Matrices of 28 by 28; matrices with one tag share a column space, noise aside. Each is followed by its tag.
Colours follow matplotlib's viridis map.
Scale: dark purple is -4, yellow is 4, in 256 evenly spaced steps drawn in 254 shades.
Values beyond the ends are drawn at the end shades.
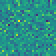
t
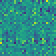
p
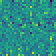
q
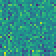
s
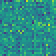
q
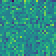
q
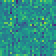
q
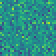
s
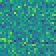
p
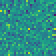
t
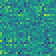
p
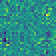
p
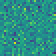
p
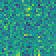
s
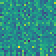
s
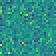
p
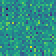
s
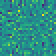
t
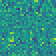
p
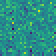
s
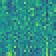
s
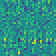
p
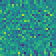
t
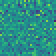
t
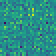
s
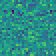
t
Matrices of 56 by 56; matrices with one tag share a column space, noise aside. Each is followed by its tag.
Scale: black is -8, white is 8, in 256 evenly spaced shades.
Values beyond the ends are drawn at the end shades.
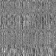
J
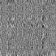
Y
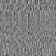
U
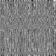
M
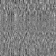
U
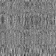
J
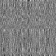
M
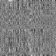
M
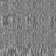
J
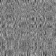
Y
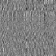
U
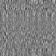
U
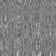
Y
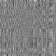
M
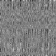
M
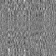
U
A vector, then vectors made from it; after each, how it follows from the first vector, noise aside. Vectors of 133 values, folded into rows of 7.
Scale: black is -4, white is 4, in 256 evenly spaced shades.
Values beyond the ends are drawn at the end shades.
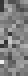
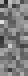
wrapped around.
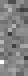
partly zeroed.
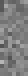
shrunk.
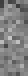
partly zeroed.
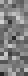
wrapped around, negated.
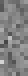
shrunk.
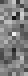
wrapped around.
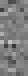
partly zeroed.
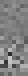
wrapped around, partly zeroed.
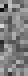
wrapped around.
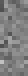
shrunk.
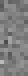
shrunk.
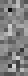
wrapped around, negated.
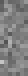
shrunk.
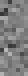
wrapped around, partly zeroed.
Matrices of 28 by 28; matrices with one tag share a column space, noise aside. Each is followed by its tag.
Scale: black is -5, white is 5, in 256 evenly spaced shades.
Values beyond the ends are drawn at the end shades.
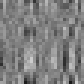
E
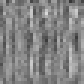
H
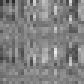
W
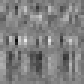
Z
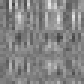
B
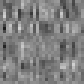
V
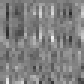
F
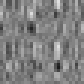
V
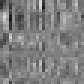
B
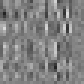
V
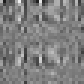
W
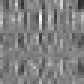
B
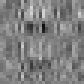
V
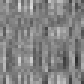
E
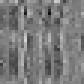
H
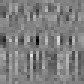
Z
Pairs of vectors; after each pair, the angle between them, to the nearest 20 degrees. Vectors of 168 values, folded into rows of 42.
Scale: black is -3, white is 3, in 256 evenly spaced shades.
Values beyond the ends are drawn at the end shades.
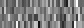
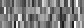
40 degrees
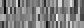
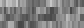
60 degrees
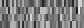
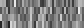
40 degrees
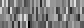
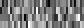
160 degrees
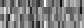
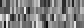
120 degrees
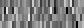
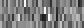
100 degrees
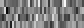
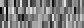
60 degrees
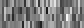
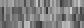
40 degrees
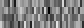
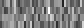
160 degrees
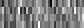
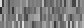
80 degrees
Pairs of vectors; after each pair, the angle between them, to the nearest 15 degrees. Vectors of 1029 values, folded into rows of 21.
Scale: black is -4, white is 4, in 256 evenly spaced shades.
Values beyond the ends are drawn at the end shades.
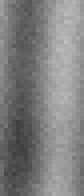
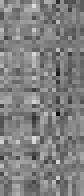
105 degrees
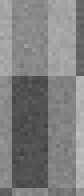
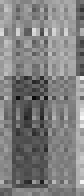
30 degrees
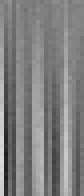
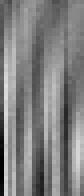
150 degrees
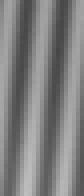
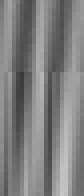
30 degrees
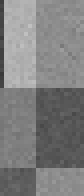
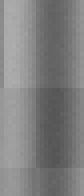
60 degrees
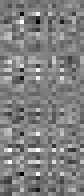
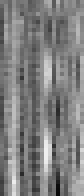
75 degrees
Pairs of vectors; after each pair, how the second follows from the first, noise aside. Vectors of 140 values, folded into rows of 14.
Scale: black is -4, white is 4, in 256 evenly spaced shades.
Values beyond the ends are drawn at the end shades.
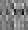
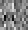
reversed.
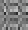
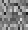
copied.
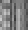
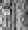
copied.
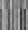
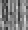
reversed.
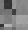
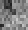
copied.
